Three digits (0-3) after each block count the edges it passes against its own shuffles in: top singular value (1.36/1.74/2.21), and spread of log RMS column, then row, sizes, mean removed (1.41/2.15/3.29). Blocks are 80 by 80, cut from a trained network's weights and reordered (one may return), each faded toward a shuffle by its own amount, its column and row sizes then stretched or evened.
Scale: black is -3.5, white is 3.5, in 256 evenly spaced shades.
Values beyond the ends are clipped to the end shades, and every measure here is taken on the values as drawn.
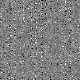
0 2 1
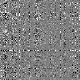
1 3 2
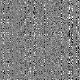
2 3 1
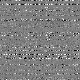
1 1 3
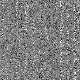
0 2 0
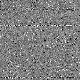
2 0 1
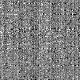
2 0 2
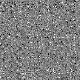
1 1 1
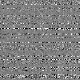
2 1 3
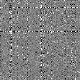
3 2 1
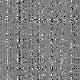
2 3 2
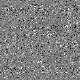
0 1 2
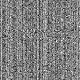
3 1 0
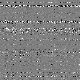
1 1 3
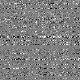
1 1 3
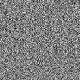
2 0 1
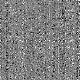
1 2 1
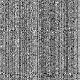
3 0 1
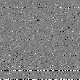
3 0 2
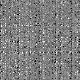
2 2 2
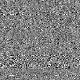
2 0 2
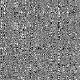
2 2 1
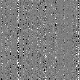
1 3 0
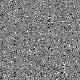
0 1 1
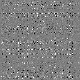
1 2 2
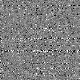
1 1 2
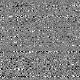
0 1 3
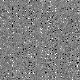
0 2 1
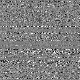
0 0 3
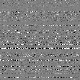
2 0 3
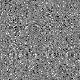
2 1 0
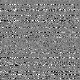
1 1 3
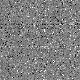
1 1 0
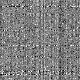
2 0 2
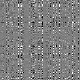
3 3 2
